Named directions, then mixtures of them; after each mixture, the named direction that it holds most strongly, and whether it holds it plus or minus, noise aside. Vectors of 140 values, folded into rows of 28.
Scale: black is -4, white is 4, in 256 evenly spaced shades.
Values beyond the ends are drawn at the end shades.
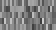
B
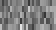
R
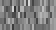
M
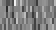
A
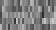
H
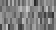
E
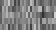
H, plus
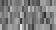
R, plus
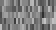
H, plus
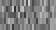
M, plus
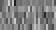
A, minus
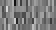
A, minus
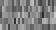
H, plus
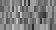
M, minus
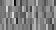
A, minus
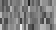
R, plus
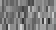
E, minus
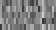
H, minus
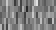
A, minus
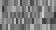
H, minus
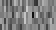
A, plus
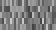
B, plus
